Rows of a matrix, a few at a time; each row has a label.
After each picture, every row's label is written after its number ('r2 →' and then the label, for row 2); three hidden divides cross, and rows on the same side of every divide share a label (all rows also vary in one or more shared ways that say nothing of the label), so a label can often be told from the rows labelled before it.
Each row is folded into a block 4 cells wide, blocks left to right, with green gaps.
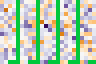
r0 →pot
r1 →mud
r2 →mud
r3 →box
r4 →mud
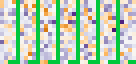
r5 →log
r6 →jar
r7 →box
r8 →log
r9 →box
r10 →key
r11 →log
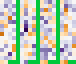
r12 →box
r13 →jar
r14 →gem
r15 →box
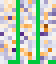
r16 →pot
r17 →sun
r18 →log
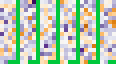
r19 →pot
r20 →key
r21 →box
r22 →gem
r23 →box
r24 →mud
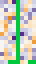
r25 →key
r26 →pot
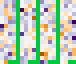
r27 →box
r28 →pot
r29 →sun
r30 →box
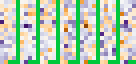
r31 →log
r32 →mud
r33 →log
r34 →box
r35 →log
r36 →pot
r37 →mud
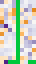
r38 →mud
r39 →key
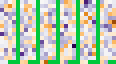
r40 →pot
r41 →pot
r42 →log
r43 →jar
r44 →box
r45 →mud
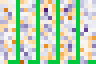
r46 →pot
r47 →gem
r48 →jar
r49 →key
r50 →jar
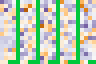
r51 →key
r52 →pot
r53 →sun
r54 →box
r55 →gem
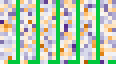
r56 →log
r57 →pot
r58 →key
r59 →jar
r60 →box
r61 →sun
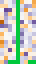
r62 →mud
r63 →log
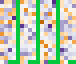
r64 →mud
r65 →gem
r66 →mud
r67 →gem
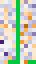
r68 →log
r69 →box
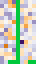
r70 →jar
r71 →log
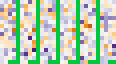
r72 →pot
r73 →pot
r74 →gem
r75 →pot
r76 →log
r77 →jar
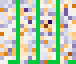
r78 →key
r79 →key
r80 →log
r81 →jar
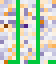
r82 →log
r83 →mud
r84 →gem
